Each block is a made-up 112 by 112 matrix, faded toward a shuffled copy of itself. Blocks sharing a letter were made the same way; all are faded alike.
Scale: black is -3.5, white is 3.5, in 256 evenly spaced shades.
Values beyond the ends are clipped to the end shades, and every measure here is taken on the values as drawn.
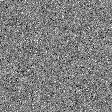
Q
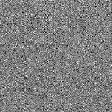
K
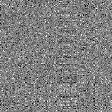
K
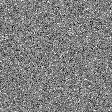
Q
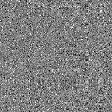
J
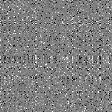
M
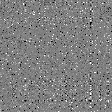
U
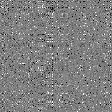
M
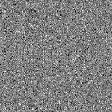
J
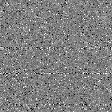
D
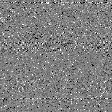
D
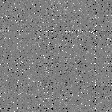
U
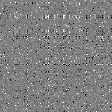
M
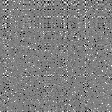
M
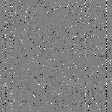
M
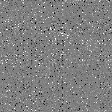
U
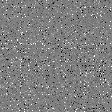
U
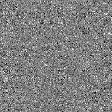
J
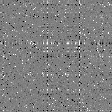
M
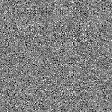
J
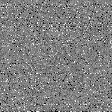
D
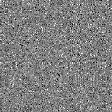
K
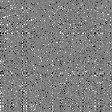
M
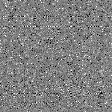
D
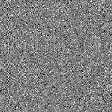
K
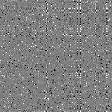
M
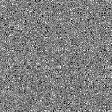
J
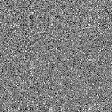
K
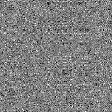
K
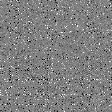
U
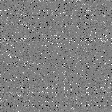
U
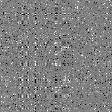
M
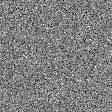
Q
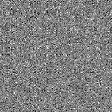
K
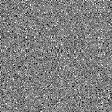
K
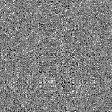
K
